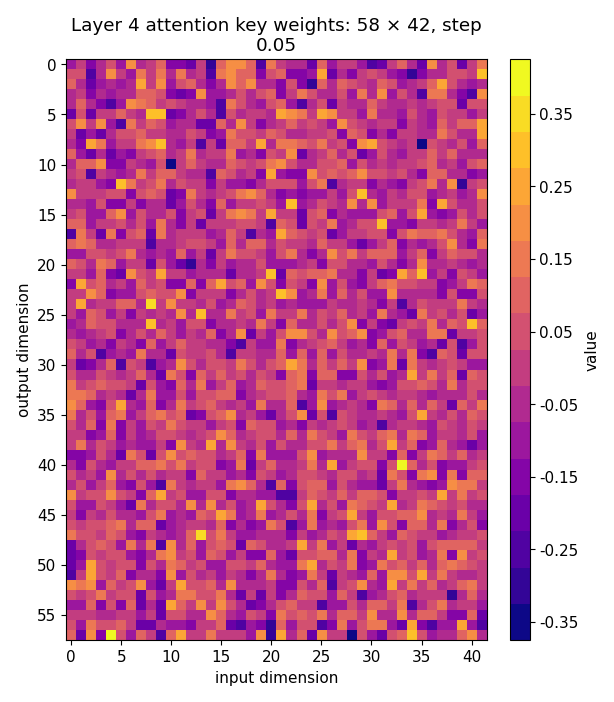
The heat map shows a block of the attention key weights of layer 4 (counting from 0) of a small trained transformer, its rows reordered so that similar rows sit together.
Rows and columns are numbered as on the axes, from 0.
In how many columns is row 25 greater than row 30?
16
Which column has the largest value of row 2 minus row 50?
7
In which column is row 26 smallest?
32
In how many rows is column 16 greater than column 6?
28
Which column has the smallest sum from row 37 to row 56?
22
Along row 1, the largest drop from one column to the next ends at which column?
26
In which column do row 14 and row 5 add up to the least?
10
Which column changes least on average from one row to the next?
27
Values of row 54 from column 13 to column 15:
0.2 0 0.2
